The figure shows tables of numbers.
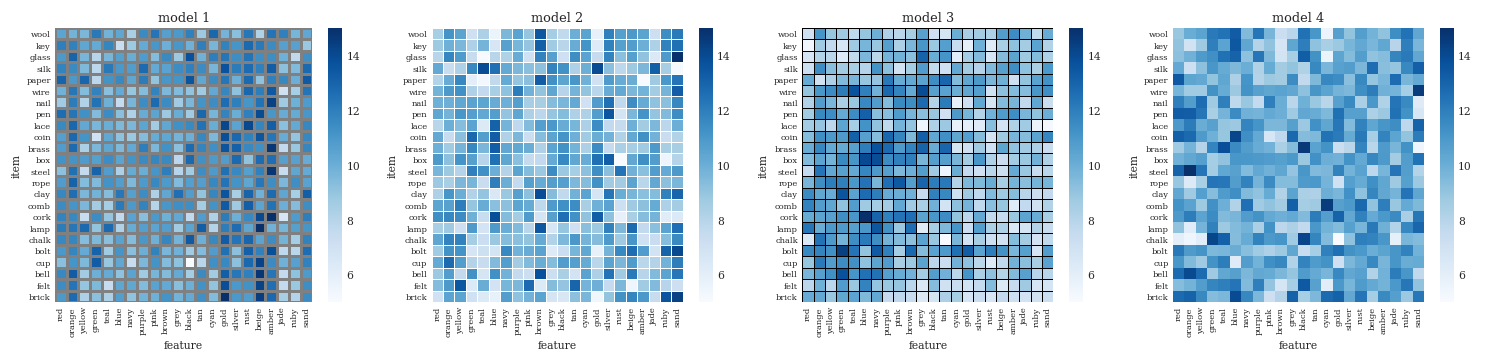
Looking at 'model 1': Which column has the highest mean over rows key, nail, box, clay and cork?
amber
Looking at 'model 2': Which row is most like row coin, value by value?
brass
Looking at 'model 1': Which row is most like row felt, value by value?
brick
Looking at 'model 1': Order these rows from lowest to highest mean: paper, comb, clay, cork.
cork, comb, clay, paper
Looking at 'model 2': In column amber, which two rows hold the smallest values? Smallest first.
paper, chalk
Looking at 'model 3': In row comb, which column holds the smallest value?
amber
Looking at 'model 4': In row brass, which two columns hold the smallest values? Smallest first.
sand, gold
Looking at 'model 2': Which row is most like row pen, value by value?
nail
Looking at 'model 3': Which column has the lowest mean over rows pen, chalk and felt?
tan
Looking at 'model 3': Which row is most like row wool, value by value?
silk
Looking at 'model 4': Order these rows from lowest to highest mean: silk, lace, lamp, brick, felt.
lamp, silk, felt, lace, brick
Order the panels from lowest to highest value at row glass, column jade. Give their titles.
model 2, model 3, model 1, model 4
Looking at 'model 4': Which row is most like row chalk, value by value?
rope
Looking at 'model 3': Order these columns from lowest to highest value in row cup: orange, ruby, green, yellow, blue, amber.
ruby, blue, amber, yellow, green, orange
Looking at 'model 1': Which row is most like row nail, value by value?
steel
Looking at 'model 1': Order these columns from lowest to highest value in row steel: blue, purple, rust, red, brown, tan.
blue, red, purple, rust, tan, brown
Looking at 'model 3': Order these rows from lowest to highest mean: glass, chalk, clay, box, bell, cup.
glass, chalk, cup, clay, bell, box
